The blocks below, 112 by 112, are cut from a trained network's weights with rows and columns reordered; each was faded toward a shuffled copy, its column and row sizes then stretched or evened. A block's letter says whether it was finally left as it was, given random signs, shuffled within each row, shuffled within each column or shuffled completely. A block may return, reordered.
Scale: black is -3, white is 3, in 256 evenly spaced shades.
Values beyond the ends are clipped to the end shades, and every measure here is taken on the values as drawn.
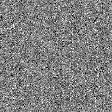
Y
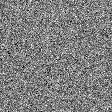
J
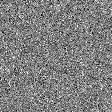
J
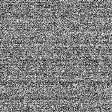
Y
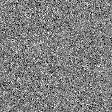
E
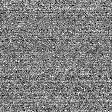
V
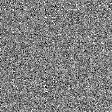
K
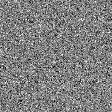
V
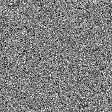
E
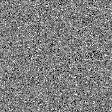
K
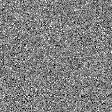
K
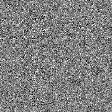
Y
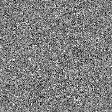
K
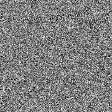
K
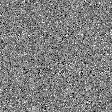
V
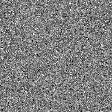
E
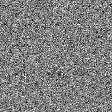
Y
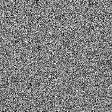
K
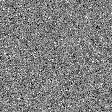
J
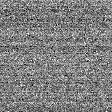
V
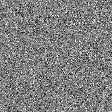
V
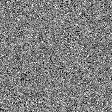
V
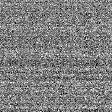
Y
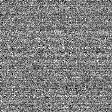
Y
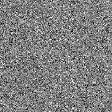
Y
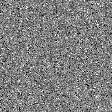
E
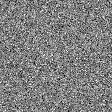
J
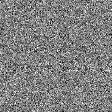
K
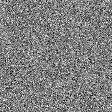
V
